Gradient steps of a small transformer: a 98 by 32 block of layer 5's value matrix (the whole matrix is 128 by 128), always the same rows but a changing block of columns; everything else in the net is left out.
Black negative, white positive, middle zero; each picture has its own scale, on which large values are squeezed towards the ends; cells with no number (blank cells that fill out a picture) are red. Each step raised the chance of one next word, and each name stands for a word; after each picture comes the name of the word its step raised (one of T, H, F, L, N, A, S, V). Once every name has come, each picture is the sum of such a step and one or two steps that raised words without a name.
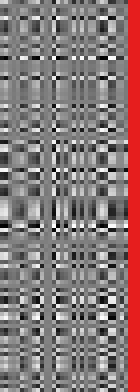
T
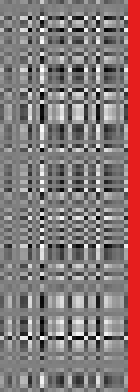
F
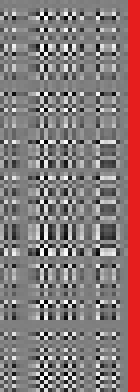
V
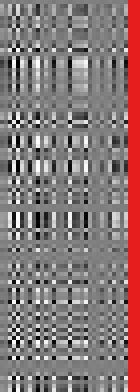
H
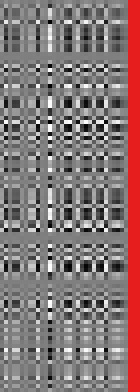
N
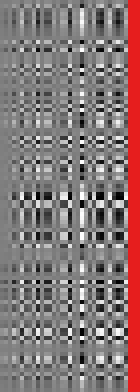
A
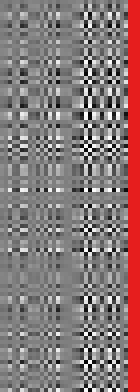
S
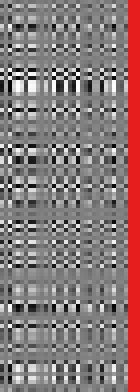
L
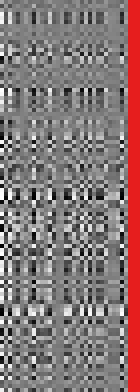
A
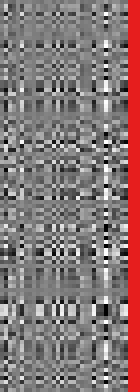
V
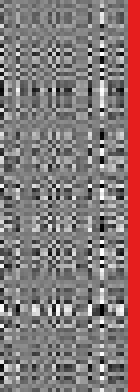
L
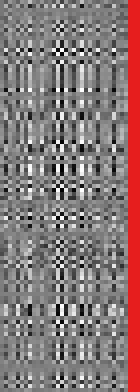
F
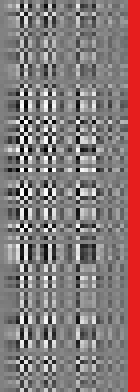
N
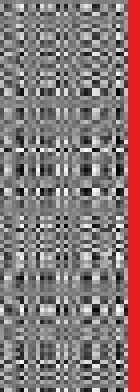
S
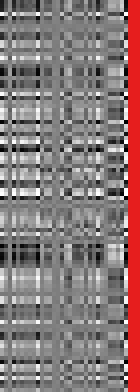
T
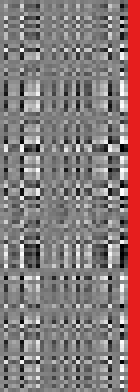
L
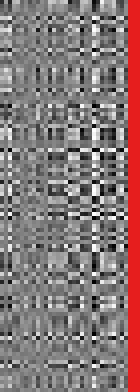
F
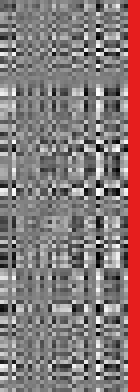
L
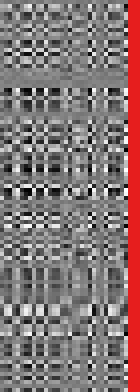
F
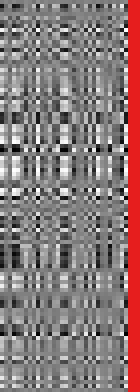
F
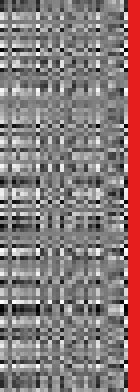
H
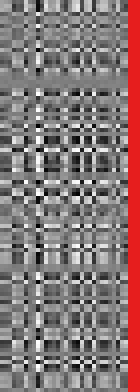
H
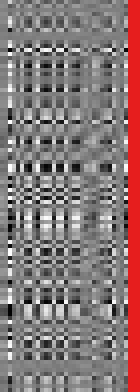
H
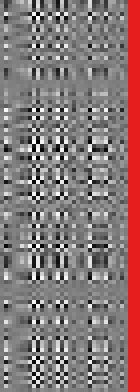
V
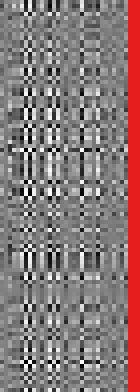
S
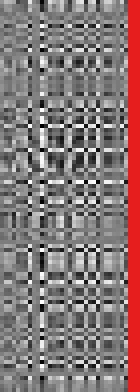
H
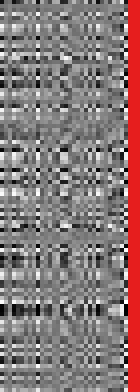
T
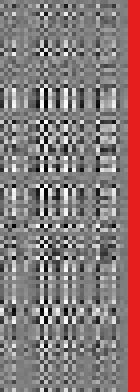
N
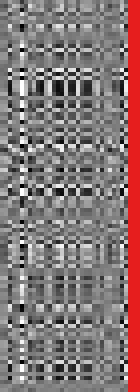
L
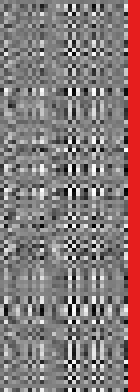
S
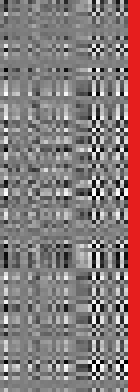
L
